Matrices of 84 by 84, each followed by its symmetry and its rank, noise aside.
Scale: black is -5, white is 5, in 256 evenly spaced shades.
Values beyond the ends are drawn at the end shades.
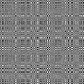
symmetric, rank one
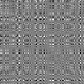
antisymmetric, rank two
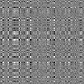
no symmetry, rank one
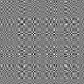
symmetric, rank two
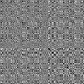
symmetric, rank three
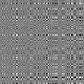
no symmetry, rank one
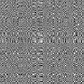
symmetric, rank three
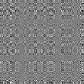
antisymmetric, rank two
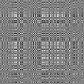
symmetric, rank one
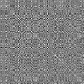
symmetric, rank three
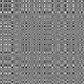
symmetric, rank one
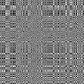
symmetric, rank one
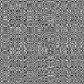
no symmetry, rank three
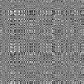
no symmetry, rank two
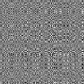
no symmetry, rank three
